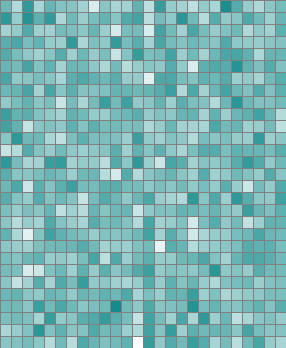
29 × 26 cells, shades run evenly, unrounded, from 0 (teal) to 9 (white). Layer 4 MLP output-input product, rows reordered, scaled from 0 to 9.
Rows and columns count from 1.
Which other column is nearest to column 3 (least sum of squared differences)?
15
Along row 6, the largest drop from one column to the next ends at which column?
19
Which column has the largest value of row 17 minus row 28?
16
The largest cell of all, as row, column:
29, 13
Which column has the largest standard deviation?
18
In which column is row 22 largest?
10
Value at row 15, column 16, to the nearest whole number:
3
